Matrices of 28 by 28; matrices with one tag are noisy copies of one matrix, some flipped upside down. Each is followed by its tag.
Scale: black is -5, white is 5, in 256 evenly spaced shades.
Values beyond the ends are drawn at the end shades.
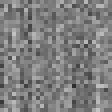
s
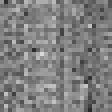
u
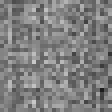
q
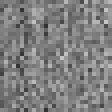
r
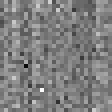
s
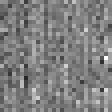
r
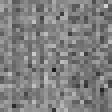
q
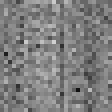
u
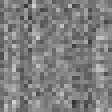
s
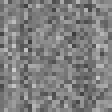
s
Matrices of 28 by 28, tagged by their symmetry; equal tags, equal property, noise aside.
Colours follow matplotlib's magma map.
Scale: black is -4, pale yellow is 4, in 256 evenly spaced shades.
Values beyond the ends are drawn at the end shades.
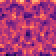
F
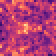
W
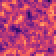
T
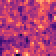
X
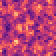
W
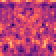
F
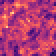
T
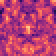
F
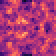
W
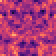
F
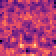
F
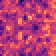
W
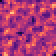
T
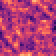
X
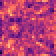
W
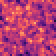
T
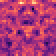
F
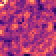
T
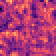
X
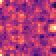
W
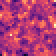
X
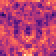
F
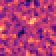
X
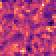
X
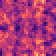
W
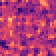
X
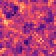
T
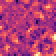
T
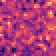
X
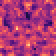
F
